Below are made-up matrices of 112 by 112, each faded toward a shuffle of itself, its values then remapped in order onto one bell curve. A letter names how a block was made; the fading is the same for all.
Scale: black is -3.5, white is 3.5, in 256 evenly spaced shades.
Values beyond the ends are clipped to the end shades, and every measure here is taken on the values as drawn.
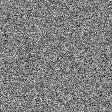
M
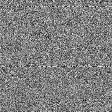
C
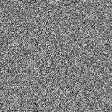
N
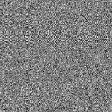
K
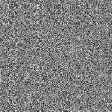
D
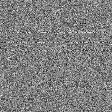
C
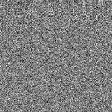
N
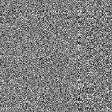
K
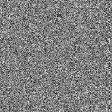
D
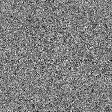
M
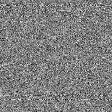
C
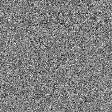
C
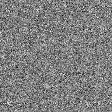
M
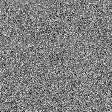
M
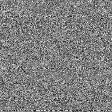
C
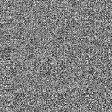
N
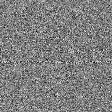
C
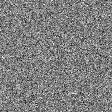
M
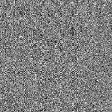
D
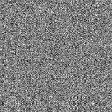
N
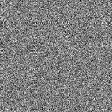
N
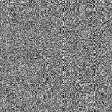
K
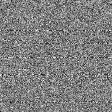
C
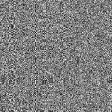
D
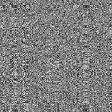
K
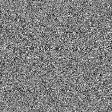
C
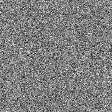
M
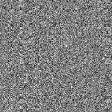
D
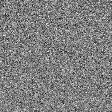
M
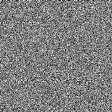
M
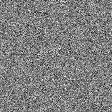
M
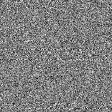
C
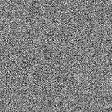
N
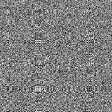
K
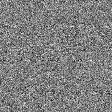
M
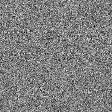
M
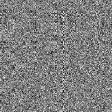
D
